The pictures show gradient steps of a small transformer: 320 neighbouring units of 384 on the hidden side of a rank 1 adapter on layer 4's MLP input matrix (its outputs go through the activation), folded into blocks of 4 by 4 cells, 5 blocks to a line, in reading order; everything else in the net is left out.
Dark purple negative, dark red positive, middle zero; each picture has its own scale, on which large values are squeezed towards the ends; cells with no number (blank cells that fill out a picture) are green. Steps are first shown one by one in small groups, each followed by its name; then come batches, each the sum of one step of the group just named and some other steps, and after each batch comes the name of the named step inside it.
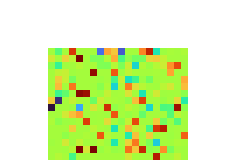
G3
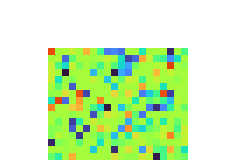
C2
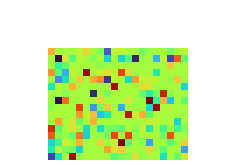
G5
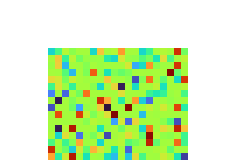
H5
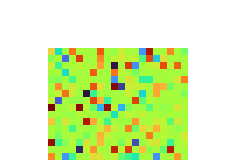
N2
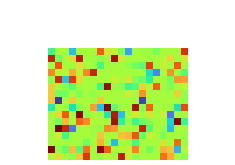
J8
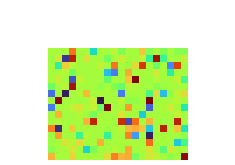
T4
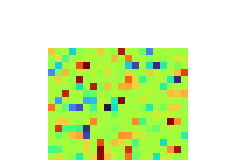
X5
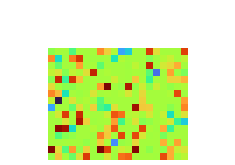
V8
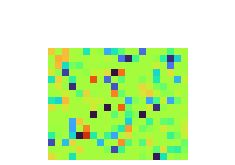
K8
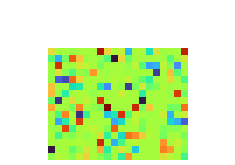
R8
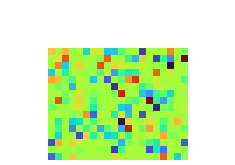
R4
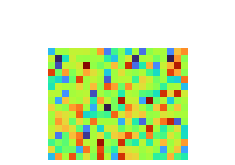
G5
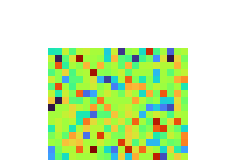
G3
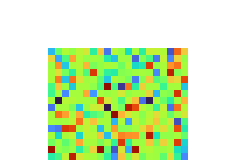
H5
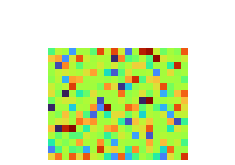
T4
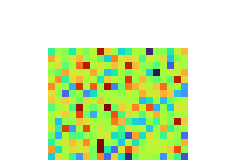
J8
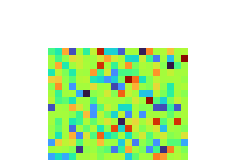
R4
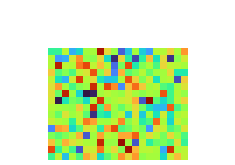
N2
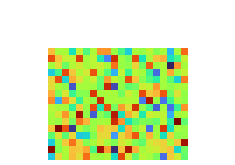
J8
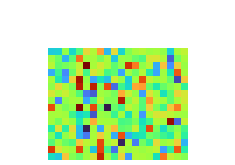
X5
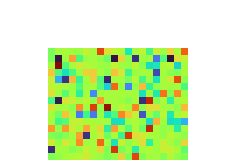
R8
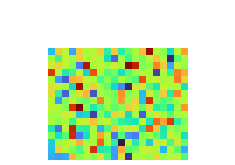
R8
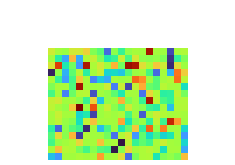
T4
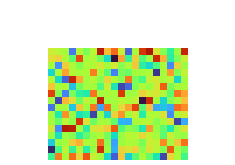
R8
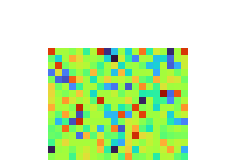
R8
